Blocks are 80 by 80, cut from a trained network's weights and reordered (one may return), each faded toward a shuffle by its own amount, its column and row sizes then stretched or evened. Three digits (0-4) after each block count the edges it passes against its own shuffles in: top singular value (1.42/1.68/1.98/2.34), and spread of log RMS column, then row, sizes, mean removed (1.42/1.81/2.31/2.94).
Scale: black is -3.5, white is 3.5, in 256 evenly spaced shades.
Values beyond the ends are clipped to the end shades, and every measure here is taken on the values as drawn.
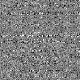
2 1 3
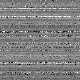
4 0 4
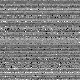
4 0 3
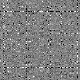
3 2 3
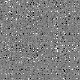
1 3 3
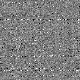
1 1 3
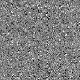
2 2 0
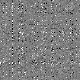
1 3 2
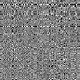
4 1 3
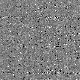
0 1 2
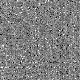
1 0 1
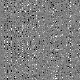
1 4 1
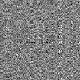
3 2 0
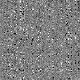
1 3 0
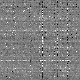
3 3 1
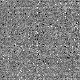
0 2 1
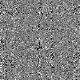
0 3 3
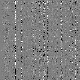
2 4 1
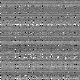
4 2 3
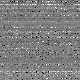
2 0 4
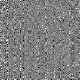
2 4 1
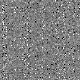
1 3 0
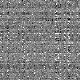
3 4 0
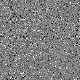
1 0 1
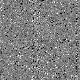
1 1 0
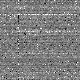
3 1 2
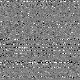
1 0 4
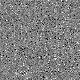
1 0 0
